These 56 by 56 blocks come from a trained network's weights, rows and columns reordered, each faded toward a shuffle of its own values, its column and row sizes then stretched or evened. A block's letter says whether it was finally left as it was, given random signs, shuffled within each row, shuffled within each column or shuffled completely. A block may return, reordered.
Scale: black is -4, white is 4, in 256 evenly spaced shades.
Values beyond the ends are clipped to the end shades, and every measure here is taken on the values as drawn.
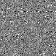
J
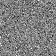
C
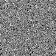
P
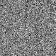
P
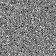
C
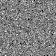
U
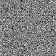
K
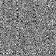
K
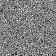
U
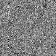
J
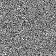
P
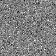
P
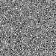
J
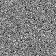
C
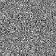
K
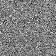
U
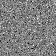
C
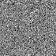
J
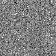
P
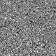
U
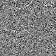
J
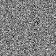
J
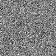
U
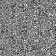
K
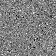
C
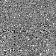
J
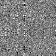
K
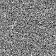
P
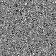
C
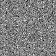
P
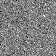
C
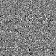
K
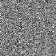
K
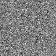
P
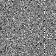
P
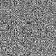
K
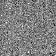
P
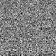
K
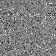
U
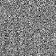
K
